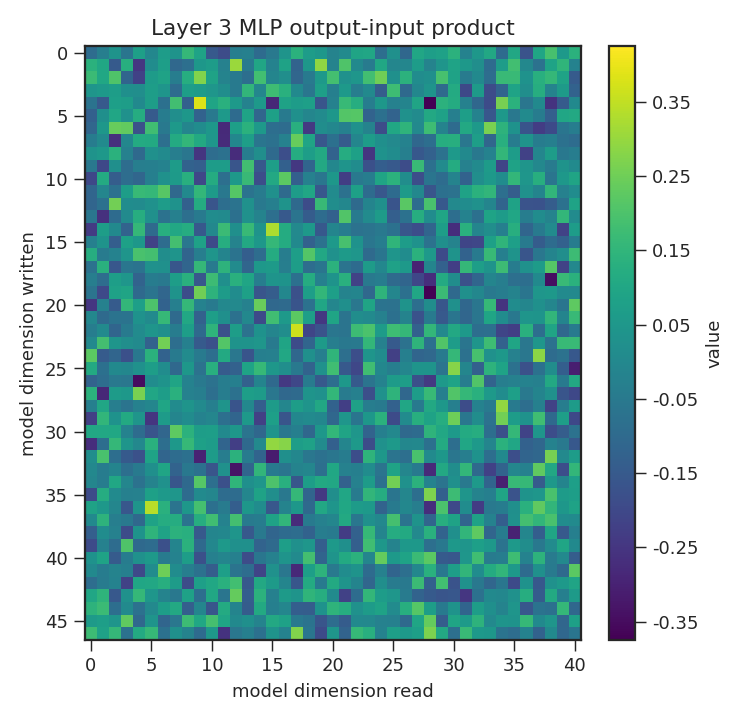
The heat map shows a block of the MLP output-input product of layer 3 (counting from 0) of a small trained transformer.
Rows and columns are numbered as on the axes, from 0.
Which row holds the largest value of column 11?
23
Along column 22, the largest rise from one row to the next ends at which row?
40
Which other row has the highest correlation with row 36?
33
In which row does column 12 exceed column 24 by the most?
11
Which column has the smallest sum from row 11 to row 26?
28
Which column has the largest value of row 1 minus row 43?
21
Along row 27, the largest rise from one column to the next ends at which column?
2
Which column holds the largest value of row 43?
12
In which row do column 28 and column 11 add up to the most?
45
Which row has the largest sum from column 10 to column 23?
1
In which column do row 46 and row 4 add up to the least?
19
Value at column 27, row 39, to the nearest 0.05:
0.05
